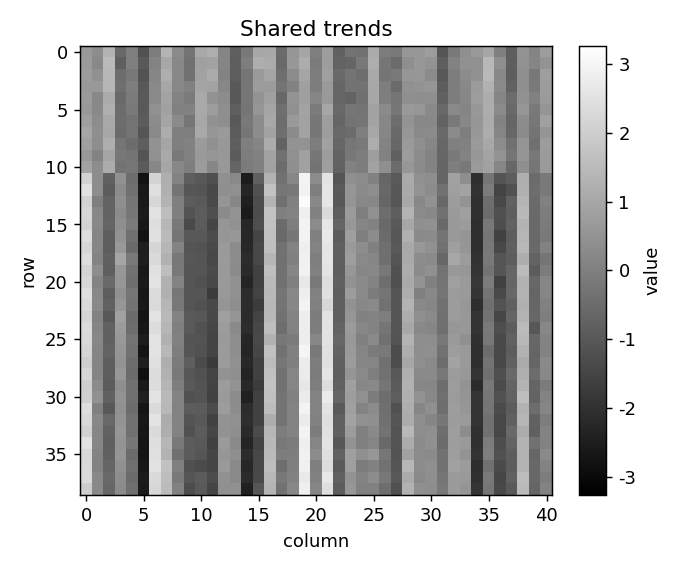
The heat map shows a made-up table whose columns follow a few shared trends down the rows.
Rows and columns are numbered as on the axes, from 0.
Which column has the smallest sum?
5
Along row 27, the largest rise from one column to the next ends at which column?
6
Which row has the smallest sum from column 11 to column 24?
4
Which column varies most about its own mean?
34
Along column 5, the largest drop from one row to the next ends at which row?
11
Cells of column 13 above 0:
28
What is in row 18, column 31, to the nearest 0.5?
-0.5
